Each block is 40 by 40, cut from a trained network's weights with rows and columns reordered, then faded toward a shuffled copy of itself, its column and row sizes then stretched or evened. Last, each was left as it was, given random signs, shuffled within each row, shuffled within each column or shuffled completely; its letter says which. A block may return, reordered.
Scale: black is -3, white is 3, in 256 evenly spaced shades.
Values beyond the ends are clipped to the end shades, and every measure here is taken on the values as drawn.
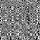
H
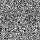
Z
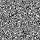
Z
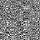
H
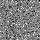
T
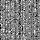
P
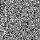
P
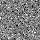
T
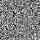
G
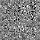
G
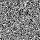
T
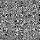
G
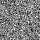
T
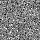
T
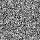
T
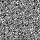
T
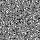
T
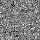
T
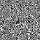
G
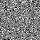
Z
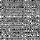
H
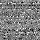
Z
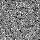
T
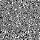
Z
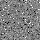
T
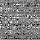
H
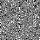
P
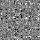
G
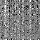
H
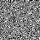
Z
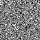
Z
